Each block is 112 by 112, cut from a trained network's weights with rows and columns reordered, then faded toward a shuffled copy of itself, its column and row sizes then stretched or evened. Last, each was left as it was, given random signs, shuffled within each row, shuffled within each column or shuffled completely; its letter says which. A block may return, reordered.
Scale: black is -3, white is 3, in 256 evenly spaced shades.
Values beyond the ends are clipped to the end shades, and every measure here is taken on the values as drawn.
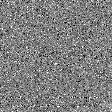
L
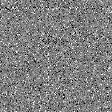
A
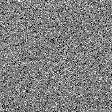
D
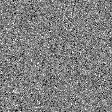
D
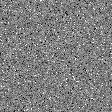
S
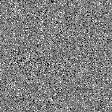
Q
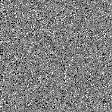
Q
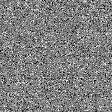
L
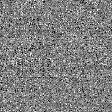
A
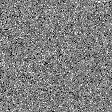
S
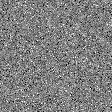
S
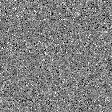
L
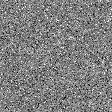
S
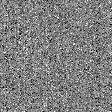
D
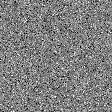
S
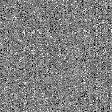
A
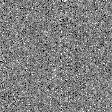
D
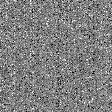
D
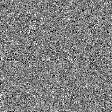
A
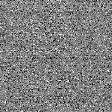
A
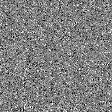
Q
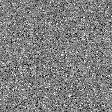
L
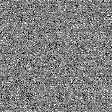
A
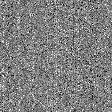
D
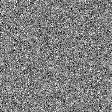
D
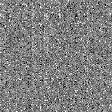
A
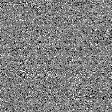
A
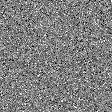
S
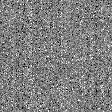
D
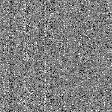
A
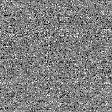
A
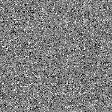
Q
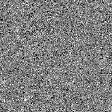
A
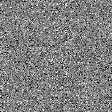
A
